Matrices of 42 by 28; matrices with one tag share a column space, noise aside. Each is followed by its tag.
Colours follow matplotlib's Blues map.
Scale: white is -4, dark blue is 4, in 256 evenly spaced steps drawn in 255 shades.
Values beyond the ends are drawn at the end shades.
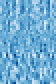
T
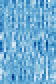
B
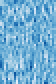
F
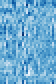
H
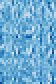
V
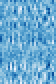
F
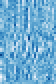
B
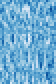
F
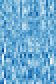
T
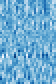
T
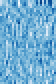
H
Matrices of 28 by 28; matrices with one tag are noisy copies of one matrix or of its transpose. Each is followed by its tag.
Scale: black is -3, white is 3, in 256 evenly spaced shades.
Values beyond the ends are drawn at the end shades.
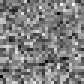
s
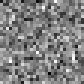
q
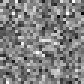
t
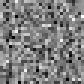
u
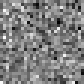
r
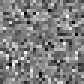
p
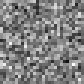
u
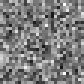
u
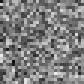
q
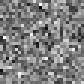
u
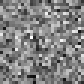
p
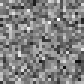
t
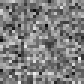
u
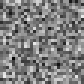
s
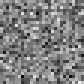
u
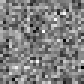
p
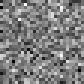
q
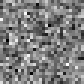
r
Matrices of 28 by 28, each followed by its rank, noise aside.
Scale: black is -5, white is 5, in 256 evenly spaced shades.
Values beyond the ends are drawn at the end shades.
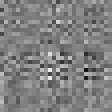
three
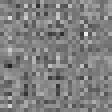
three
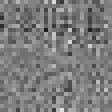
four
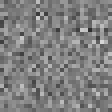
five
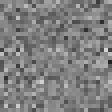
six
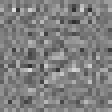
four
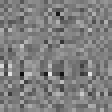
two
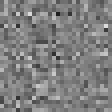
four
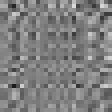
two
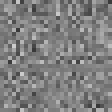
three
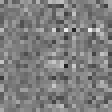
three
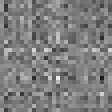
three
